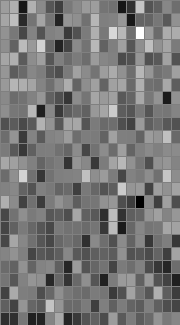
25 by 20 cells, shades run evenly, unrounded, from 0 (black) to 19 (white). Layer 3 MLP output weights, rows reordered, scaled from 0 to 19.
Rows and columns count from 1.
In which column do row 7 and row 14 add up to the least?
5
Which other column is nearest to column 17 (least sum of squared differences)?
10
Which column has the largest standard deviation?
14
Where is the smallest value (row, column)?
16, 16
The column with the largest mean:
13
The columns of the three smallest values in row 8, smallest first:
19, 8, 7
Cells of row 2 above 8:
14
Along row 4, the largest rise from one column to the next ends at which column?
3
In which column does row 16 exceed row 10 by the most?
1
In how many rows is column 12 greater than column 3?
11
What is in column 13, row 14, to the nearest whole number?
9
